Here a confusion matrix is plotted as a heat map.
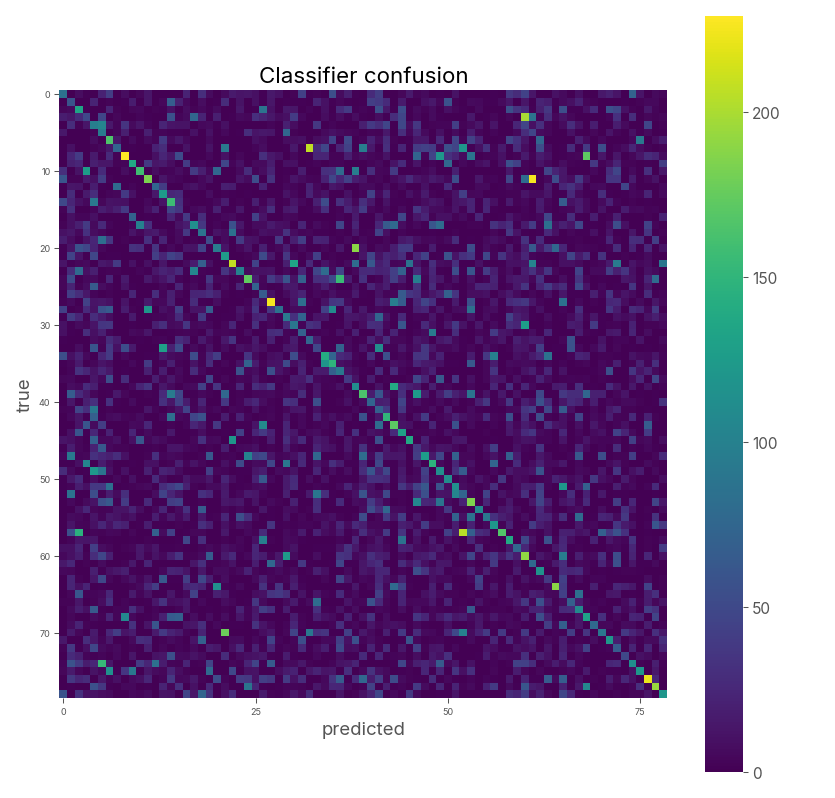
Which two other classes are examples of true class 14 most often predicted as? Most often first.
4, 65
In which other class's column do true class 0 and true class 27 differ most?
43
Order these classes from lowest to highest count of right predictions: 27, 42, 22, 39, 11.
42, 39, 11, 22, 27
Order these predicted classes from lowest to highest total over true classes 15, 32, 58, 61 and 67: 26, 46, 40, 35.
35, 40, 46, 26
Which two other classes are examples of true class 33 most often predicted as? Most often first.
13, 41
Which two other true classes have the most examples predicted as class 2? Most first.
57, 23
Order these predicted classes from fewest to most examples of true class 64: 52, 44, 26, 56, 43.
52, 56, 26, 44, 43
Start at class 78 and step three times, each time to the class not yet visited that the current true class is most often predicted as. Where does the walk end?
30
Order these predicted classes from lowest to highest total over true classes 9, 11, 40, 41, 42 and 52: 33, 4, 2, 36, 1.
36, 2, 1, 33, 4
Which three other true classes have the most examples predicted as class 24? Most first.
47, 77, 35
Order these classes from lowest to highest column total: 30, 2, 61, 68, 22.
22, 68, 30, 61, 2
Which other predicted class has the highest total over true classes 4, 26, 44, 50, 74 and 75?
5
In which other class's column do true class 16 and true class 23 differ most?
17
